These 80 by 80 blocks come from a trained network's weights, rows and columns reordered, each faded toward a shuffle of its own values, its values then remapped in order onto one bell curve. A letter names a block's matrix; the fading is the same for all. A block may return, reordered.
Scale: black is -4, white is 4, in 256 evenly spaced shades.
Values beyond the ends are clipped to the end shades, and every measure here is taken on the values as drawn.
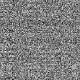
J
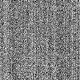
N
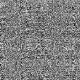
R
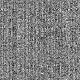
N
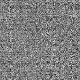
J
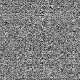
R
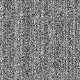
N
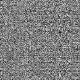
J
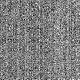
N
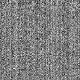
N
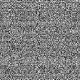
J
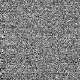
R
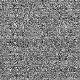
R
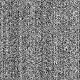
N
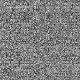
J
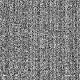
N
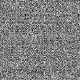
J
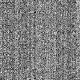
N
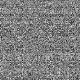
R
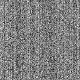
N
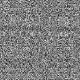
J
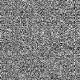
J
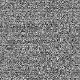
R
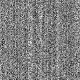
N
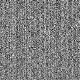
N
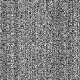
N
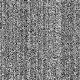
N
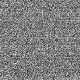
J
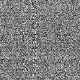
R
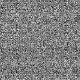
J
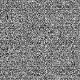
R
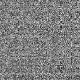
R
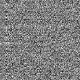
J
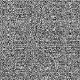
J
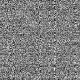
J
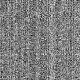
N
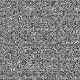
J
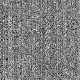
N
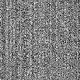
N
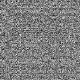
R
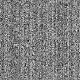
N
